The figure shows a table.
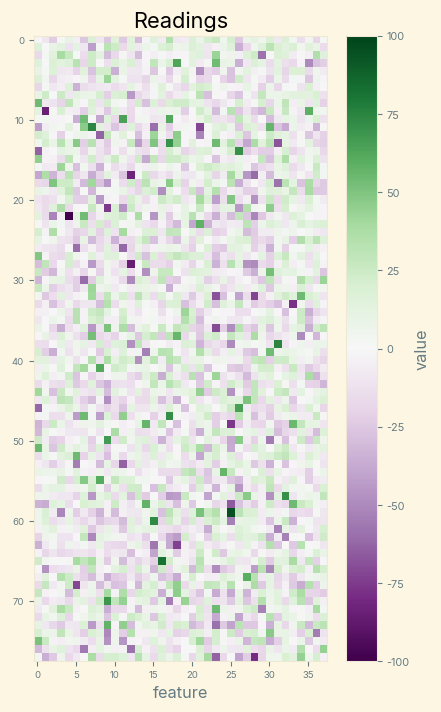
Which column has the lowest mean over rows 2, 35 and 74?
9
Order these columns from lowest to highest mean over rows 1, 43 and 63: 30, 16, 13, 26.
26, 13, 16, 30
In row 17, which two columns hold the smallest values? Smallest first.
12, 28
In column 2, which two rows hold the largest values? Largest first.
18, 24
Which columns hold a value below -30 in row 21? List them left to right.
9, 11, 26
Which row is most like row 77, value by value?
32
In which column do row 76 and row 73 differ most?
6
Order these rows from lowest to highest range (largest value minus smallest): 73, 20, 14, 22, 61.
61, 20, 73, 14, 22
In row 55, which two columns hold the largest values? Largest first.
8, 6
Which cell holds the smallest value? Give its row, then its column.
22, 4
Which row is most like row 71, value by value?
2
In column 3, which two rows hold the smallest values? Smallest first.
59, 36
